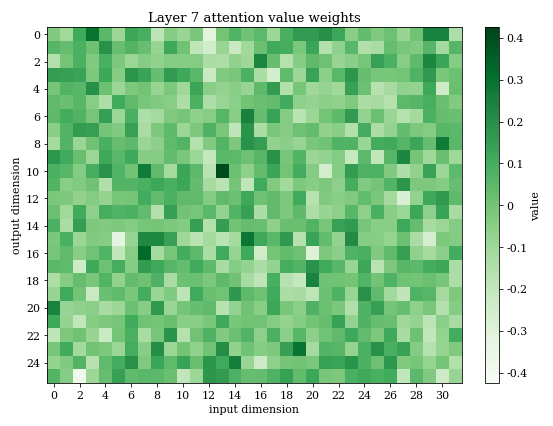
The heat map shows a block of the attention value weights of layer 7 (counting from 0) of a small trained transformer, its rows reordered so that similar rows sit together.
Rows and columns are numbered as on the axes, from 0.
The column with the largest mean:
6
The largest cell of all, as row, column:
10, 13
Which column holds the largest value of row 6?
15
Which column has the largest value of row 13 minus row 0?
12
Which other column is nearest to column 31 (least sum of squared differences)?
1
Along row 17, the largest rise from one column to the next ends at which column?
3
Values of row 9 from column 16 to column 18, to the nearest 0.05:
0.05 0.2 0
